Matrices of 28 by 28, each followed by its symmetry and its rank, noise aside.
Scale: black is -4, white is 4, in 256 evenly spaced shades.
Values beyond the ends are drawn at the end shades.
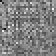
symmetric, rank five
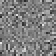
no symmetry, rank seven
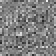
no symmetry, rank five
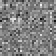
no symmetry, rank six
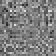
no symmetry, rank five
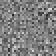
antisymmetric, rank six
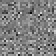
no symmetry, rank five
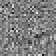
no symmetry, rank five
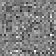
symmetric, rank six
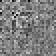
symmetric, rank five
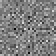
no symmetry, rank seven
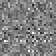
no symmetry, rank six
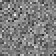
symmetric, rank seven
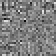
no symmetry, rank six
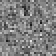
no symmetry, rank six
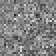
symmetric, rank seven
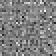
antisymmetric, rank six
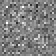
symmetric, rank six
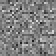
no symmetry, rank six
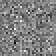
no symmetry, rank seven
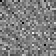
symmetric, rank seven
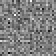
no symmetry, rank six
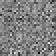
no symmetry, rank seven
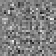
antisymmetric, rank six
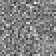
no symmetry, rank six
